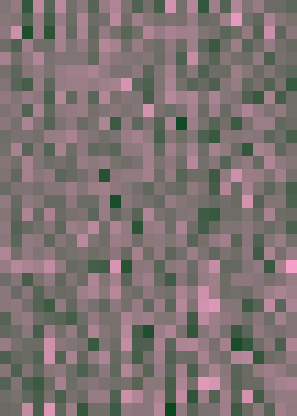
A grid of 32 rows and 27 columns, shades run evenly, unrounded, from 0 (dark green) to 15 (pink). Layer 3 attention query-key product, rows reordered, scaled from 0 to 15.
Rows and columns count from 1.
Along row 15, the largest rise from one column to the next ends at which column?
21
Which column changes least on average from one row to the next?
15
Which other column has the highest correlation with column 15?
17
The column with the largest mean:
12
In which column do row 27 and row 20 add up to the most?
5
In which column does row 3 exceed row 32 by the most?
16
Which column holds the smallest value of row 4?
20
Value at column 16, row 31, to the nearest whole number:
4
